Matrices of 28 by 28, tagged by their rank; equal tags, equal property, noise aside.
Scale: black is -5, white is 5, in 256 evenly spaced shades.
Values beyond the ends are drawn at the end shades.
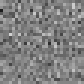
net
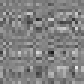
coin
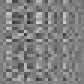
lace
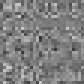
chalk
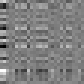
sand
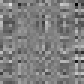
lace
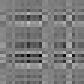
sand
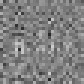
chalk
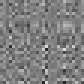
coin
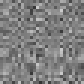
coin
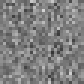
net
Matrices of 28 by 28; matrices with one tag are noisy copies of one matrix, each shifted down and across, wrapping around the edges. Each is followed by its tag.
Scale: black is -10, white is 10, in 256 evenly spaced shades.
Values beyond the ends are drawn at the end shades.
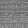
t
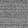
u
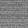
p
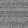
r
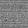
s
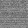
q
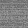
t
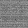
q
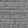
u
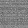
u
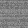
u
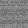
r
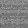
r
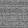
s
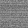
q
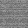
s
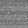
r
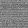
q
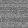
r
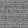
p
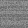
r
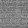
t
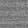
r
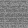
t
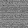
q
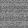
r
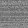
t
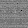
q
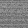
t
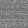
s
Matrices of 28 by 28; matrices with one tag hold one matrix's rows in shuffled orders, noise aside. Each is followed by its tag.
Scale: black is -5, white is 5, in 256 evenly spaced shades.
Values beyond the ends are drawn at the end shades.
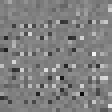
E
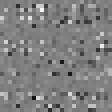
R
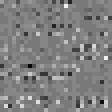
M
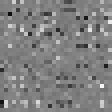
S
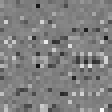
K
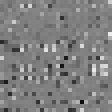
E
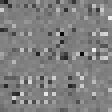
E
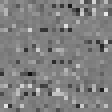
M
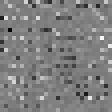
S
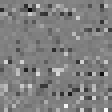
M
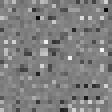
K
